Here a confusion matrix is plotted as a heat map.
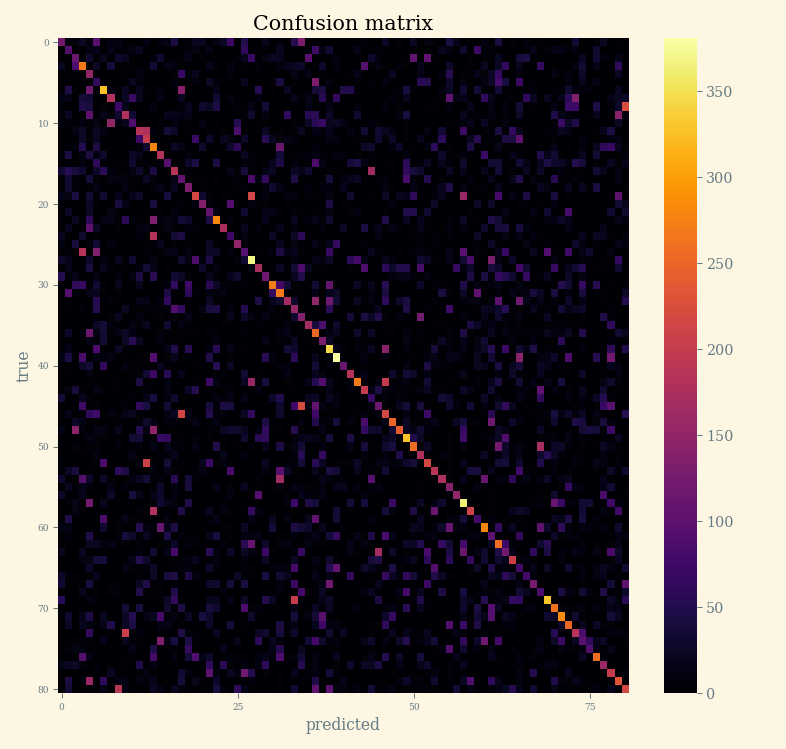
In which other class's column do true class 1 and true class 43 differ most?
68
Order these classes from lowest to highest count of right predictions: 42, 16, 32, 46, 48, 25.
25, 32, 16, 46, 48, 42
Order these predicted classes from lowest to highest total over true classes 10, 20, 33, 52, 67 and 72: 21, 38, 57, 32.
32, 57, 21, 38
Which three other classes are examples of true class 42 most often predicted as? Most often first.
46, 27, 37
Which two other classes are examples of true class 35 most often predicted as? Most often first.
37, 78
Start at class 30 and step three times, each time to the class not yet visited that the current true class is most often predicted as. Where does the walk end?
17
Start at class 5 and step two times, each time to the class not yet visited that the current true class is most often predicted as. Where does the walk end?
4
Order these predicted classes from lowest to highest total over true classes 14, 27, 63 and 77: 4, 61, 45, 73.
73, 4, 61, 45
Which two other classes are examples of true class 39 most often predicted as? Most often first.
65, 78
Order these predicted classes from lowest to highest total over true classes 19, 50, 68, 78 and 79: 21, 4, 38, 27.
38, 21, 4, 27
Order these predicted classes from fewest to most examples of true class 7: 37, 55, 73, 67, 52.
52, 67, 37, 55, 73
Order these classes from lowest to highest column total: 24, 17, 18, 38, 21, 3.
24, 18, 17, 21, 3, 38
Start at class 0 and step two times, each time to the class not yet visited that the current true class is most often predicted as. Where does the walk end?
51
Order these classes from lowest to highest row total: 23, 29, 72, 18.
18, 23, 29, 72
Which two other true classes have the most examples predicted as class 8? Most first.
80, 53
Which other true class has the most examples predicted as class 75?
74
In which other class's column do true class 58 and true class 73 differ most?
9
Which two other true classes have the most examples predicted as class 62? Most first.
50, 32
